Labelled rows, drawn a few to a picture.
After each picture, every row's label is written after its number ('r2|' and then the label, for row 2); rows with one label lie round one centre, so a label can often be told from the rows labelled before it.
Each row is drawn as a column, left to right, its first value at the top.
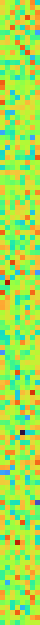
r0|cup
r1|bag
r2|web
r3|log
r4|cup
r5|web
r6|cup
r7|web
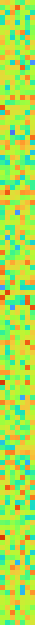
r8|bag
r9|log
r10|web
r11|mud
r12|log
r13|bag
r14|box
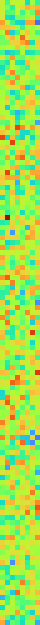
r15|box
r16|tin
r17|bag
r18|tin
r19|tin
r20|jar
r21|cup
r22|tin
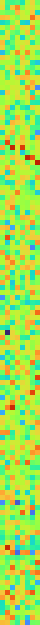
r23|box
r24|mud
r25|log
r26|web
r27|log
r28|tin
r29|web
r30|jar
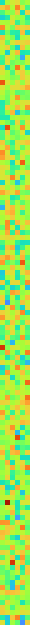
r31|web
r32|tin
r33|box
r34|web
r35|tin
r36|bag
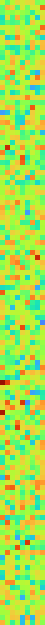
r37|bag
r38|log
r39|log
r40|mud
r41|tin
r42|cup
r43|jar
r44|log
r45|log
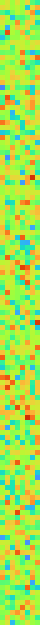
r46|jar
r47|cup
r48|tin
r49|log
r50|mud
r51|bag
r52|jar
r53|box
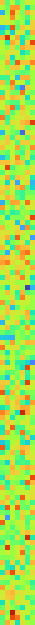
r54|cup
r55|mud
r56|web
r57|mud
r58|jar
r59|bag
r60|log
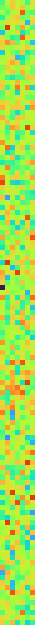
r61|bag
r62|log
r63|box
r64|cup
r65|web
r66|tin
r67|jar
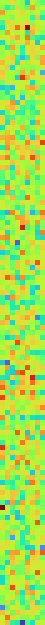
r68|mud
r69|mud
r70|jar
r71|web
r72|tin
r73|web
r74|tin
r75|log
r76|log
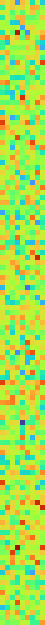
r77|bag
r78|mud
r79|tin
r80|mud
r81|cup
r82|bag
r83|tin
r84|cup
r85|mud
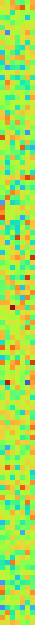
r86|box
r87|bag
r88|box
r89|box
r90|box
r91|jar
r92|box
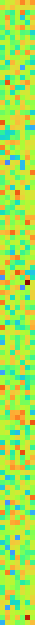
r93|cup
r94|web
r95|cup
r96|cup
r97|bag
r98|web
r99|web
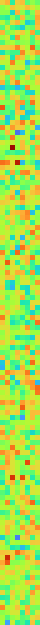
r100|jar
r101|tin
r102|log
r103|jar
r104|log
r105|tin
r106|cup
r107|web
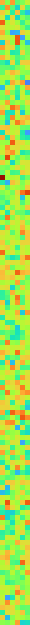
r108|jar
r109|tin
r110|bag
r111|bag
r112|cup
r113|cup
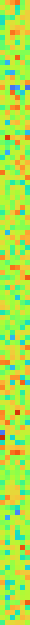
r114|cup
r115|box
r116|jar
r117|jar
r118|mud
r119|jar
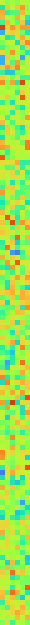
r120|web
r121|log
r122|web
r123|mud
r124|web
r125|bag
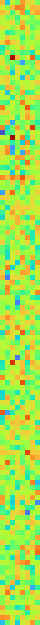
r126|jar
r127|web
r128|box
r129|tin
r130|box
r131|jar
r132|box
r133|mud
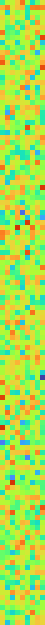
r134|mud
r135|cup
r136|box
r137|box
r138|cup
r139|jar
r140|mud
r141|jar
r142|mud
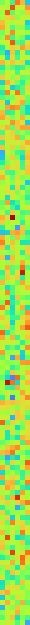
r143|box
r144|bag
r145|log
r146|jar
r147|cup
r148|tin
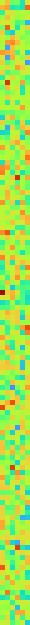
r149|log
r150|web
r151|bag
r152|mud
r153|log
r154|tin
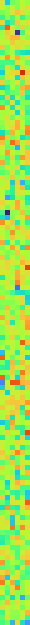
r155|jar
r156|mud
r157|tin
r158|bag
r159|tin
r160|tin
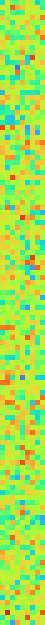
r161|tin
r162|tin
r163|tin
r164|box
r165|log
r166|web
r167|box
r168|mud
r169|mud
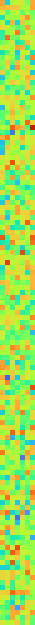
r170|box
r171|mud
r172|jar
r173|mud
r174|jar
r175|web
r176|jar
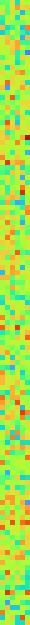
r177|tin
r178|jar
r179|cup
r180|tin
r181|cup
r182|box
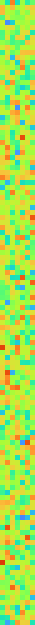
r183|tin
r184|tin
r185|cup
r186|box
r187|mud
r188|log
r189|web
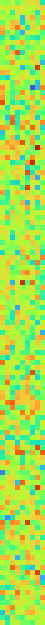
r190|cup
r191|tin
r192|log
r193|web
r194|bag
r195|cup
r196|jar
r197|log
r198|web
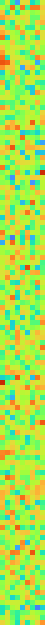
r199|mud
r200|log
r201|log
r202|tin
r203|box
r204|jar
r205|log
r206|box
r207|box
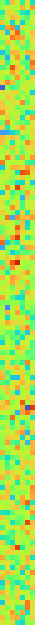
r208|jar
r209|web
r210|mud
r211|mud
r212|tin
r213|cup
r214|log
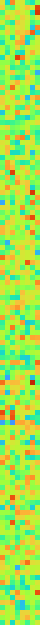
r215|cup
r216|mud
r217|cup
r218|box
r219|box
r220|log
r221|log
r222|web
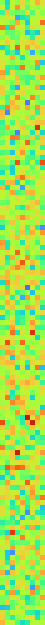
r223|box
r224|bag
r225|box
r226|jar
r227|tin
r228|bag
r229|box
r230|bag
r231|jar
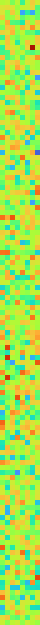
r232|box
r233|jar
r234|log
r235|cup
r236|tin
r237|box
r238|tin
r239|box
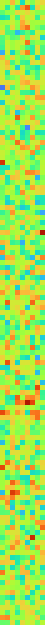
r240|jar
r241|cup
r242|box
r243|bag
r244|web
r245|web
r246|bag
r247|cup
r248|cup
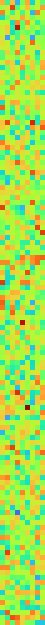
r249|bag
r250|log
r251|cup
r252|web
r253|mud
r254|box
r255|log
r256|tin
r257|cup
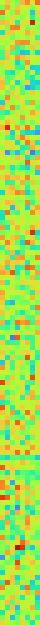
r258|bag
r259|log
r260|jar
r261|box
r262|box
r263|jar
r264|jar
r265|box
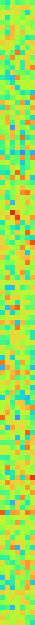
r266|box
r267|bag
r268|box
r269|log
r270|box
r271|log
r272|log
